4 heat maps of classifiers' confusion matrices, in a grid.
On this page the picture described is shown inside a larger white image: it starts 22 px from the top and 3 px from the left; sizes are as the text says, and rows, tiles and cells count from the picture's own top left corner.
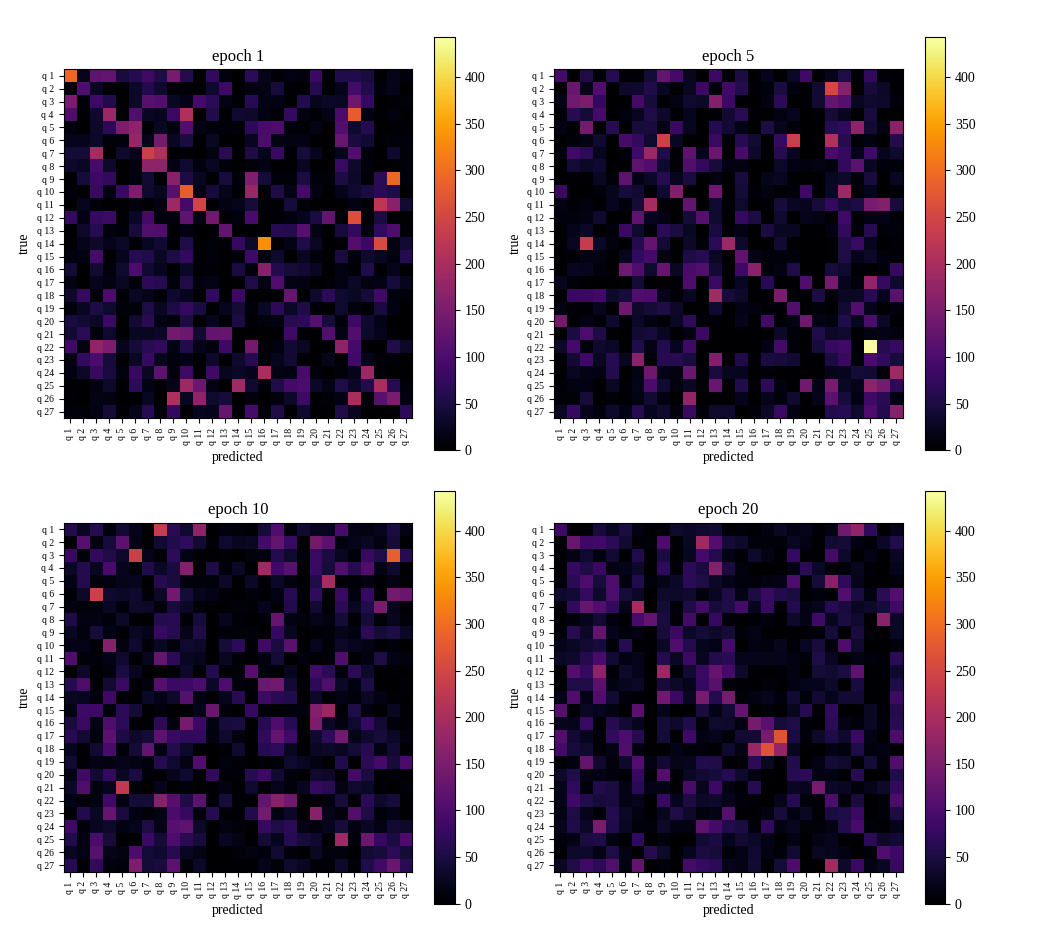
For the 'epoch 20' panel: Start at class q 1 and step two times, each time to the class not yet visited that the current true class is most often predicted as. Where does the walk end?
q 4
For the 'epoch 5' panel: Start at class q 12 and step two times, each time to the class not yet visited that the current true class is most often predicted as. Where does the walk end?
q 8
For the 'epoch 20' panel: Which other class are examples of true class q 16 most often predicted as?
q 17
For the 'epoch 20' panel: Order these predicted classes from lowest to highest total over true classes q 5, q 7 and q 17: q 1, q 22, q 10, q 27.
q 10, q 1, q 27, q 22
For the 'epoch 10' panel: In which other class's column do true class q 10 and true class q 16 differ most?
q 20
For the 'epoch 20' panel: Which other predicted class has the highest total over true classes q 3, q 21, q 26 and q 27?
q 22
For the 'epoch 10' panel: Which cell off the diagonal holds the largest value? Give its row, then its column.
q 3, q 26
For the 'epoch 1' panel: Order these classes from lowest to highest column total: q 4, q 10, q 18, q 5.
q 5, q 18, q 4, q 10
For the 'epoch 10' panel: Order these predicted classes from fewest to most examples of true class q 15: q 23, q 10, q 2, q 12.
q 10, q 23, q 2, q 12
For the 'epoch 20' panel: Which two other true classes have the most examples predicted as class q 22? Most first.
q 27, q 5
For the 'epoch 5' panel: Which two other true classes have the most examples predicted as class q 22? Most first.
q 2, q 6
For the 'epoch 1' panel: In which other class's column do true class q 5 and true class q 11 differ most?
q 25
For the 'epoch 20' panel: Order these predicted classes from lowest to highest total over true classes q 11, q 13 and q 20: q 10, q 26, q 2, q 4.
q 26, q 10, q 2, q 4
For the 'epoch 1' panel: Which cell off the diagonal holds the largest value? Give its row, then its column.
q 14, q 16
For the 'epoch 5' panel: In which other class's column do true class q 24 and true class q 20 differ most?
q 27
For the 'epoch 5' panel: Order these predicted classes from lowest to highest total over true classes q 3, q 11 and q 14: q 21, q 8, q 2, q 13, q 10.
q 10, q 21, q 2, q 13, q 8
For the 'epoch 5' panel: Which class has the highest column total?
q 25
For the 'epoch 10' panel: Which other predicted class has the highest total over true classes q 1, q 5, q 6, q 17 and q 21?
q 8
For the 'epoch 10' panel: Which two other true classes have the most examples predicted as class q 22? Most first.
q 25, q 17
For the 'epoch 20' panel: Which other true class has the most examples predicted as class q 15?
q 7
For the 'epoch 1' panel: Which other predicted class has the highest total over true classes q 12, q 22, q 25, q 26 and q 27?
q 23
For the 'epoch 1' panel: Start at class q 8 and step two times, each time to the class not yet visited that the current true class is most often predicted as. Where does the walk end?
q 3
